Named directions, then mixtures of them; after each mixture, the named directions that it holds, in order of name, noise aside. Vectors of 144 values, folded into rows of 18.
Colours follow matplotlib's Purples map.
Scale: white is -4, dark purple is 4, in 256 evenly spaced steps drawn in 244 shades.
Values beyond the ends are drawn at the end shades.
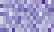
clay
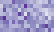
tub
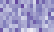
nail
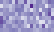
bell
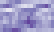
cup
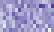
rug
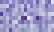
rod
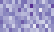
bell, rod, rug.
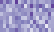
bell, nail, rug.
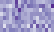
bell, rug.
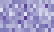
clay, rod, tub.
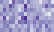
bell, rod, tub.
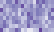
nail.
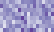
nail, rug, tub.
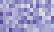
bell, cup, rod.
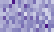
bell, tub.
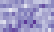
cup, rug.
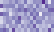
clay.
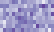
cup, nail, rug.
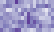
cup, nail, tub.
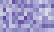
rug, tub.
